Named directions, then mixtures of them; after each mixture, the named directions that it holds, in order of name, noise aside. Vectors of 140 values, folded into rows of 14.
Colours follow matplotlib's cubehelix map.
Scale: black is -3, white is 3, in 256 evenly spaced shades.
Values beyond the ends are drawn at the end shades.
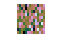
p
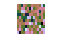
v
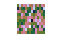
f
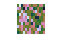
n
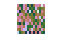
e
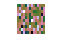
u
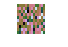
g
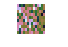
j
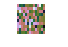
j.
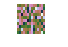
f, g.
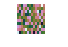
e, v.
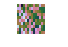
g, j, n.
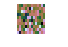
v.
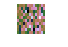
f, g, p.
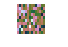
j, u.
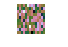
f, u.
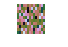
g, n.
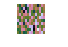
g, p.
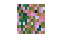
n.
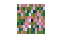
f.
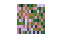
e, j.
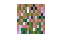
g.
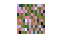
e, j, v.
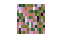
j.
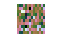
u, v.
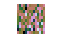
p.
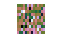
u, v.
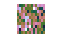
e, f, j.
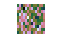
n.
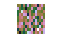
n, p, v.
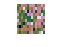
g, n.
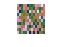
e.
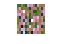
u.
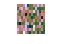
e, p.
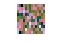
j, v.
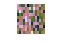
j, u.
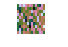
j.
